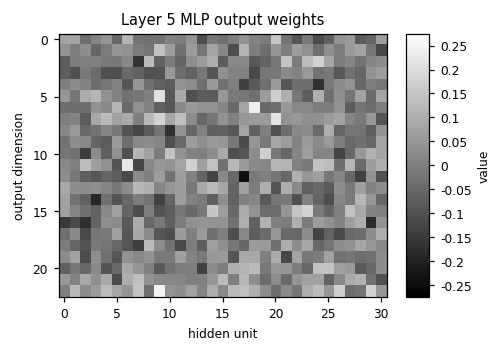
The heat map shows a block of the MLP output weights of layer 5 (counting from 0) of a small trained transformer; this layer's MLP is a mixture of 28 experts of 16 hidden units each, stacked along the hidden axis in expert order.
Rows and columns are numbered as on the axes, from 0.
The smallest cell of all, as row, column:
12, 17
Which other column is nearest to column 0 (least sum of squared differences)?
1
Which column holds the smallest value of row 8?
10
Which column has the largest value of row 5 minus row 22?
20
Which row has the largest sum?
22
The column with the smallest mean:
2
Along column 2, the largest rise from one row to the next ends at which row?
11
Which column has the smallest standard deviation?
15
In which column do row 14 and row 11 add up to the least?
5
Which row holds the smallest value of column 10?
8
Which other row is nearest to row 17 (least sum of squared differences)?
4
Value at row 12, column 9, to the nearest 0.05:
0.05
